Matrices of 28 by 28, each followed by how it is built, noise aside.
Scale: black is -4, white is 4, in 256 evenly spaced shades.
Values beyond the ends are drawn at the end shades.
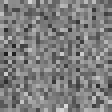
blocks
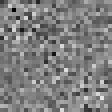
block diagonal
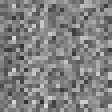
repeating rows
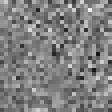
upper triangular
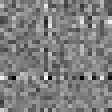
low rank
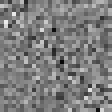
block diagonal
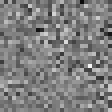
upper triangular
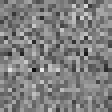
low rank
